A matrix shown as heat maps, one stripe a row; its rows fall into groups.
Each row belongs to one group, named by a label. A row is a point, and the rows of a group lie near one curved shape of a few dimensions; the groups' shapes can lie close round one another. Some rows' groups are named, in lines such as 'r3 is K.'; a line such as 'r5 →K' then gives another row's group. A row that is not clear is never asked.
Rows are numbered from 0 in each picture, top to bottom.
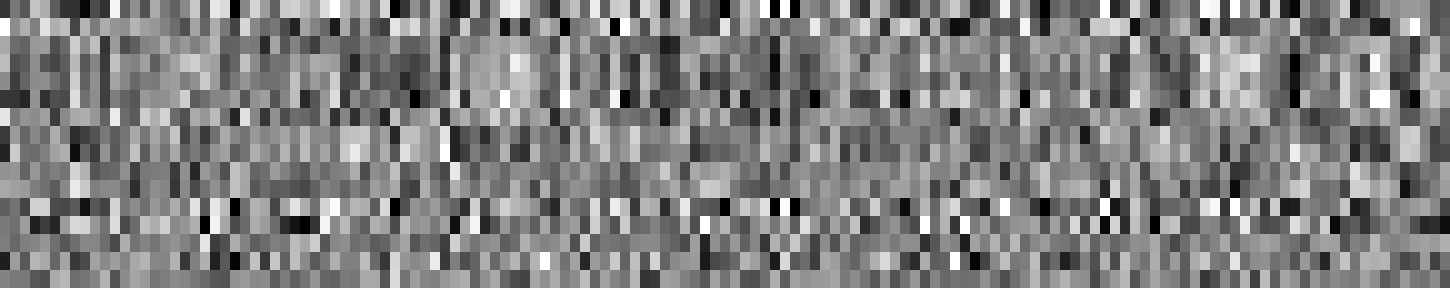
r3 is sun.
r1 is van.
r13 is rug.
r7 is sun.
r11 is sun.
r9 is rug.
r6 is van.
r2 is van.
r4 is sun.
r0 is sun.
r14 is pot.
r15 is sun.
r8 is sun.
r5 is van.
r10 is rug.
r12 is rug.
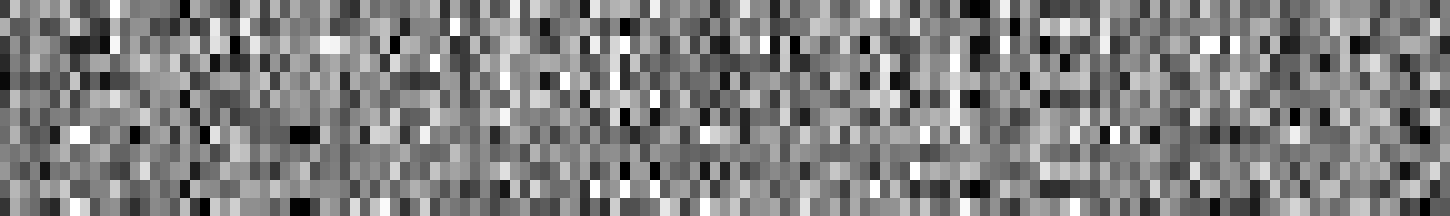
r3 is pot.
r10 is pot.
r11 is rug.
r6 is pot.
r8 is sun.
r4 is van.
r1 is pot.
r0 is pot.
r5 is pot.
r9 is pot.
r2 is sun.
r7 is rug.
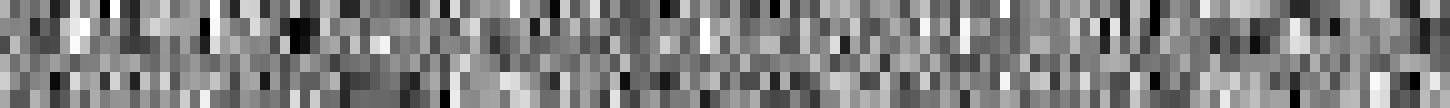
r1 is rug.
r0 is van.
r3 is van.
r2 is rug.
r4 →van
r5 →sun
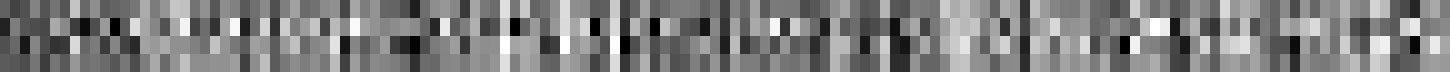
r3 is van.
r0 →van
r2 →van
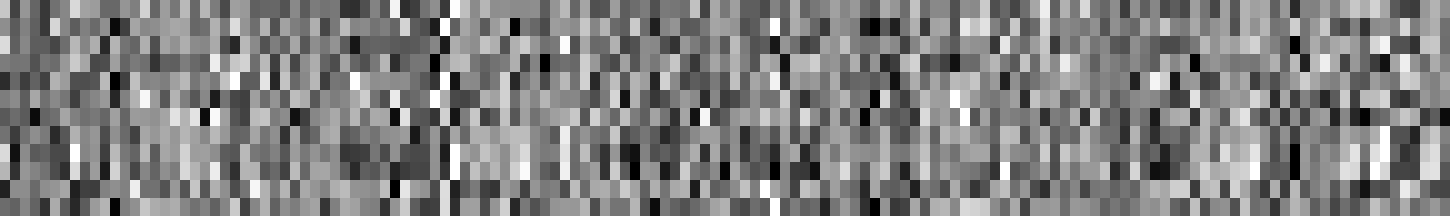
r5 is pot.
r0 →sun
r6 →rug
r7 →van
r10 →sun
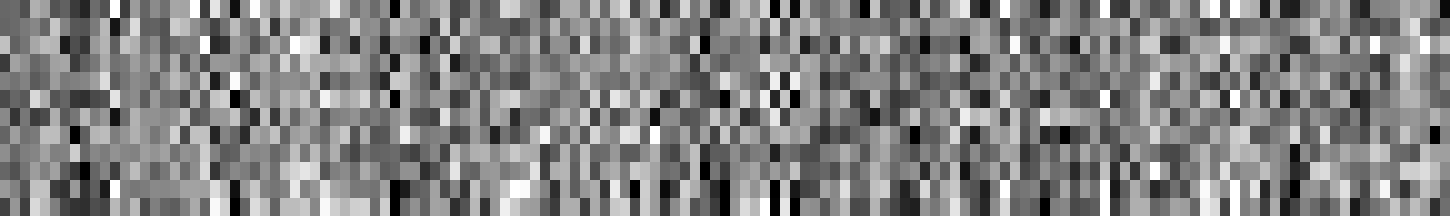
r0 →sun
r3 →sun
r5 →sun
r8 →sun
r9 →rug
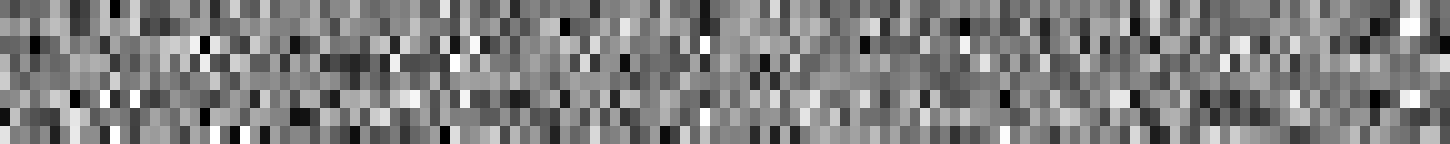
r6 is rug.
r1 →van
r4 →van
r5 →van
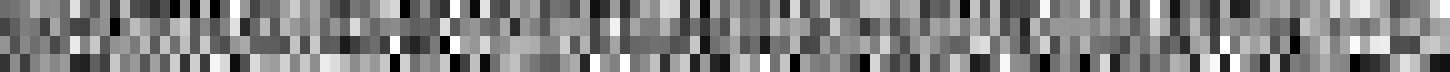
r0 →rug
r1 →van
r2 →sun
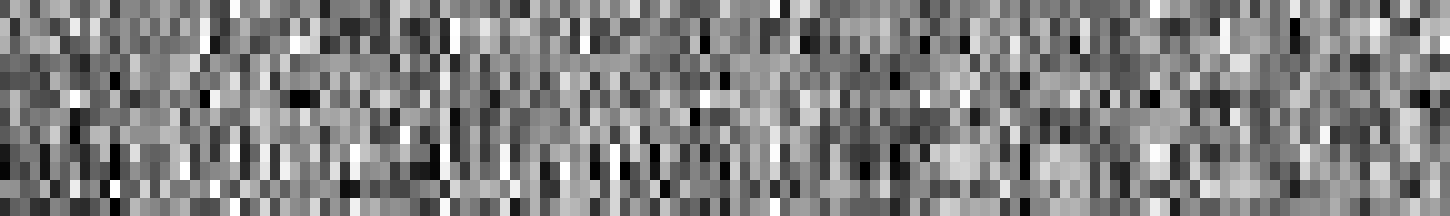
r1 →sun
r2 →rug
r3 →rug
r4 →van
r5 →rug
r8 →van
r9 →van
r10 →van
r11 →van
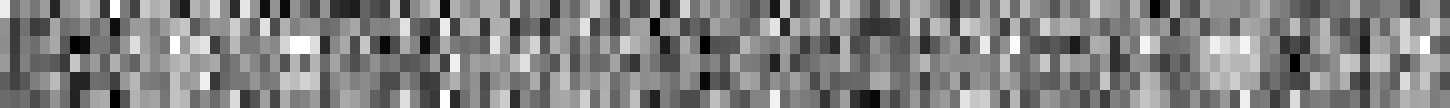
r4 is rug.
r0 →van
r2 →rug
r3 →sun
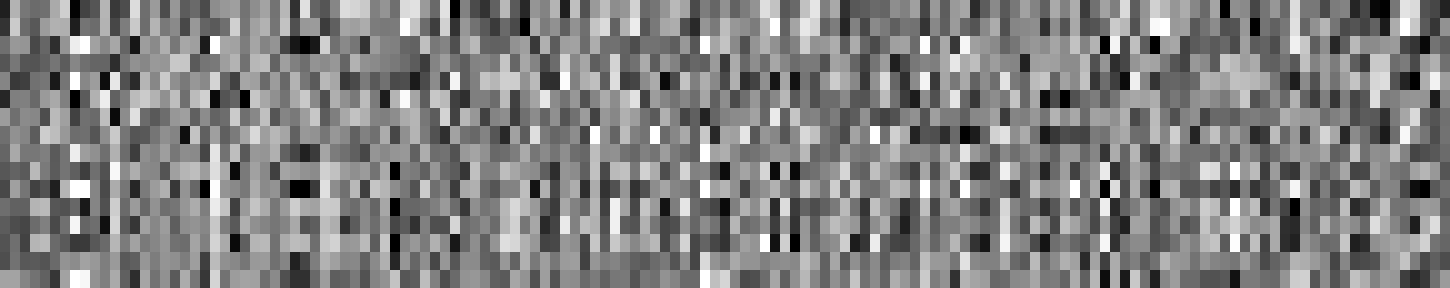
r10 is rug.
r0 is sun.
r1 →sun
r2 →rug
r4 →van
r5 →pot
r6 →van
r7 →pot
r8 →rug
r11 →sun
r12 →van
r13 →sun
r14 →rug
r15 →rug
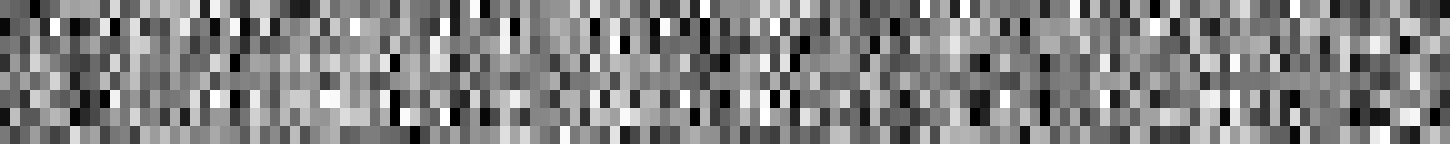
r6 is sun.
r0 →rug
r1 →van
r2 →pot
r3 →sun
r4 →van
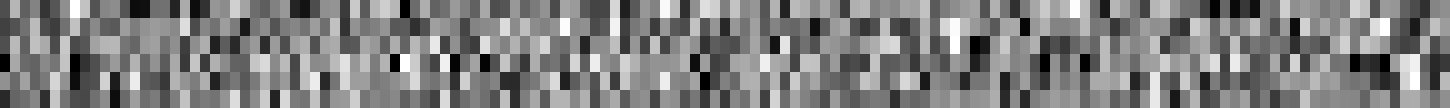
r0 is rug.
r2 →pot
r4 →van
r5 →van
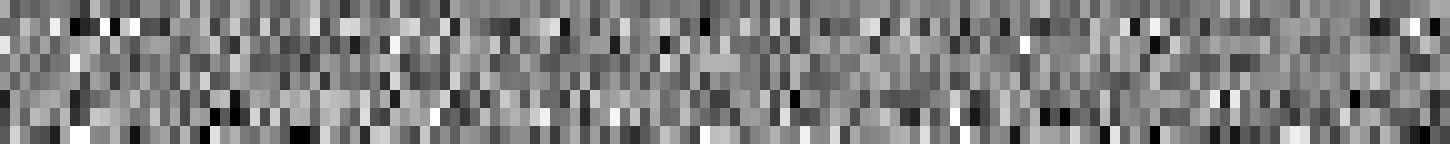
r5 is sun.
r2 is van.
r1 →van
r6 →pot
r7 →rug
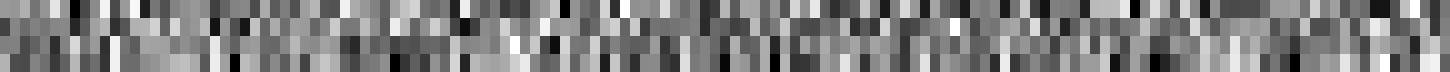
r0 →van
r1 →pot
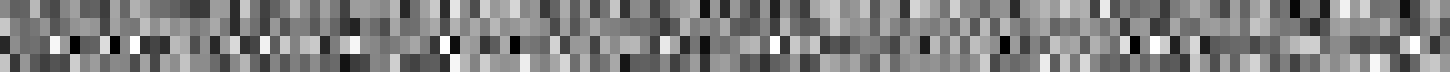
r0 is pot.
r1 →van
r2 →van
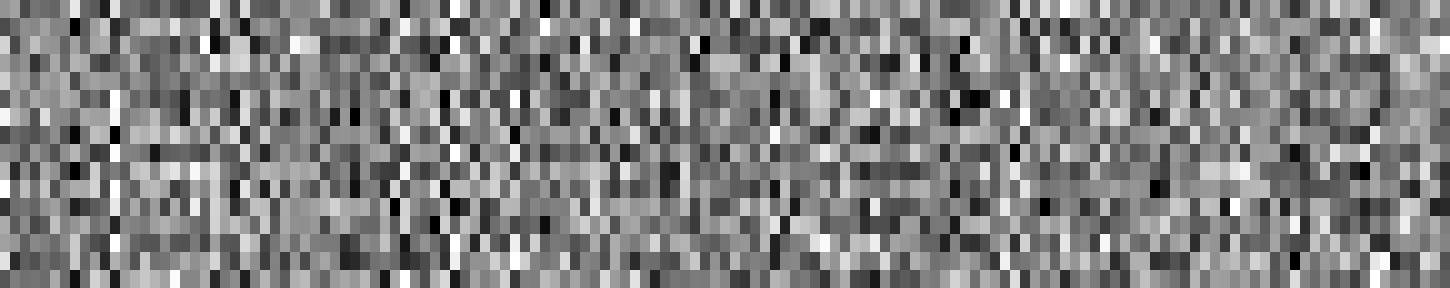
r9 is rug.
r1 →pot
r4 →van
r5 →pot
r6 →van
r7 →pot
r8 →pot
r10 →van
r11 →sun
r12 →pot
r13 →pot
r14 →sun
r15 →pot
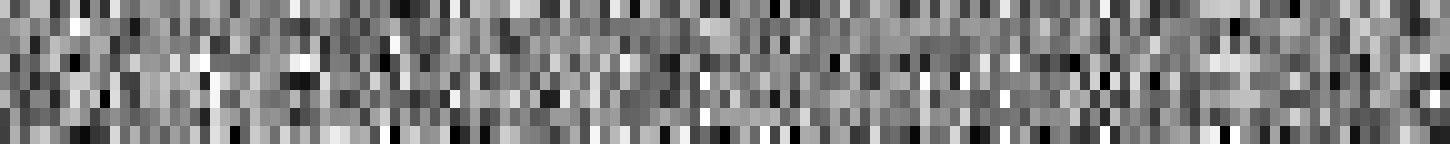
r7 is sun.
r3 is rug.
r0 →sun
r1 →rug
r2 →sun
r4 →rug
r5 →van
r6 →rug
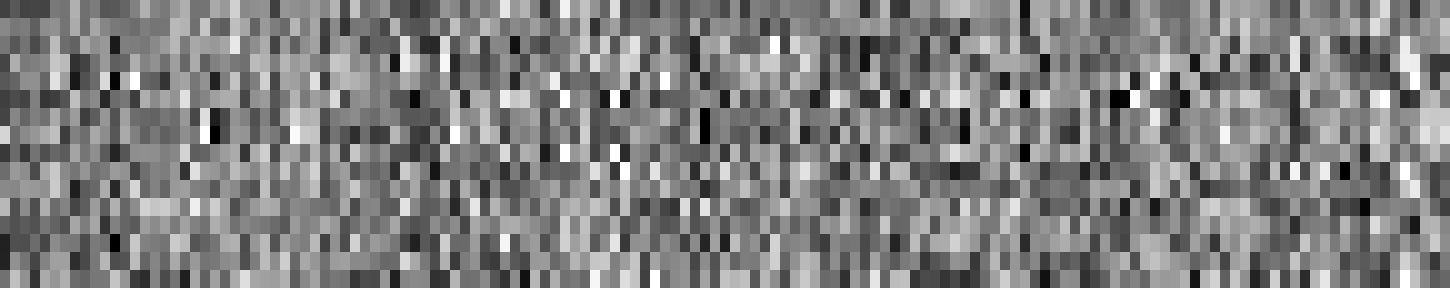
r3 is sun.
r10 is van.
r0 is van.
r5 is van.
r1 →sun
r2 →pot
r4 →van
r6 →rug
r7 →rug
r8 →van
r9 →pot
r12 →van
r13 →van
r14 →sun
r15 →pot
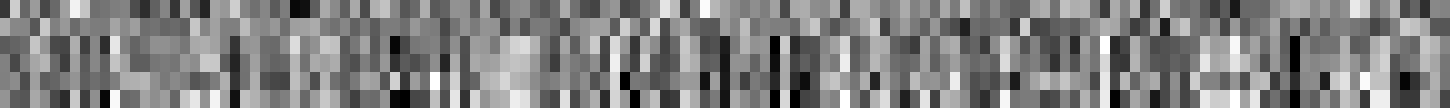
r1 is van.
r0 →rug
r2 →sun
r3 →sun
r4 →pot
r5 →sun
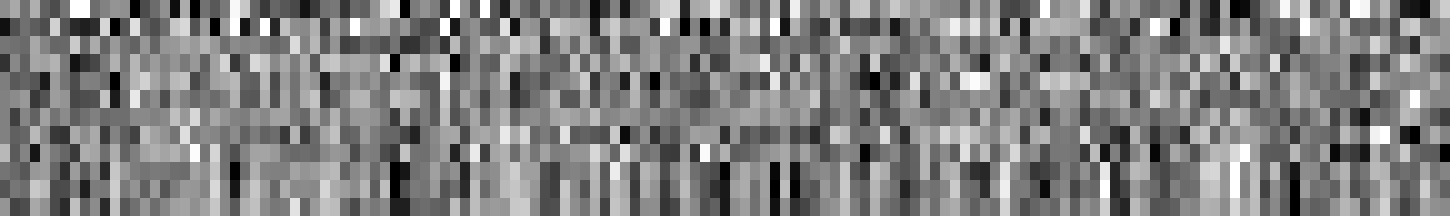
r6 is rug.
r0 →rug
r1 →van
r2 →sun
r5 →van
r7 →van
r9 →sun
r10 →sun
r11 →sun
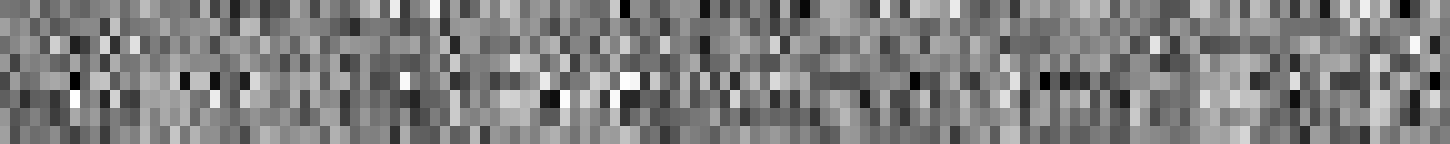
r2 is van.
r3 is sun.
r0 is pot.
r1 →van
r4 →pot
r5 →van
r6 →van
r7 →rug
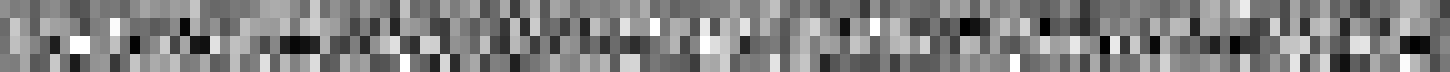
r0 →rug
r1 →pot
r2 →rug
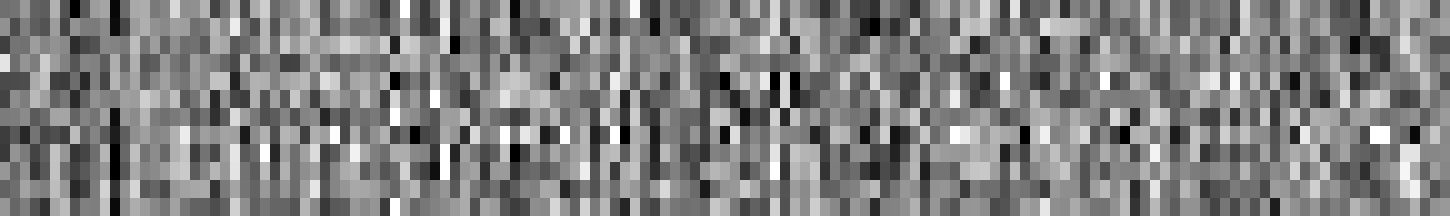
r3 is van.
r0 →pot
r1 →pot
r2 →sun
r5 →pot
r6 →sun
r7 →van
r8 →van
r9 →pot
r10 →van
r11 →sun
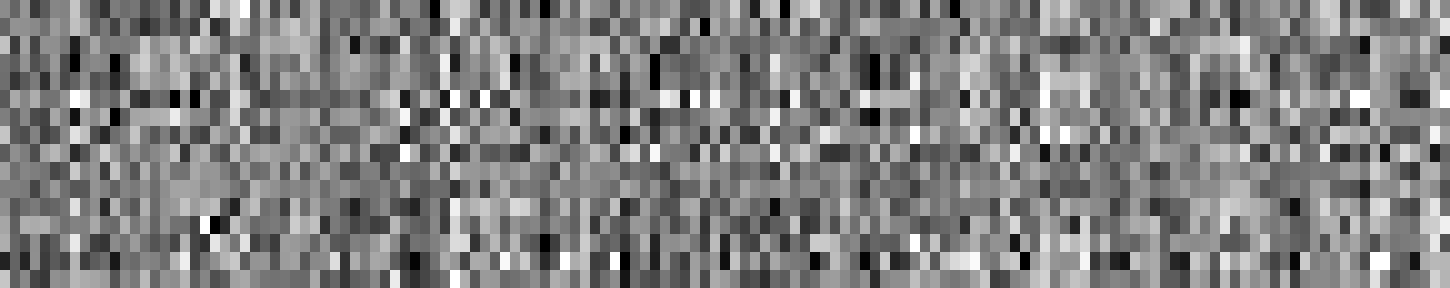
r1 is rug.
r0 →pot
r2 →rug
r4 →pot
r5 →rug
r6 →pot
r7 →pot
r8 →pot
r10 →rug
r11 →sun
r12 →rug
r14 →van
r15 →sun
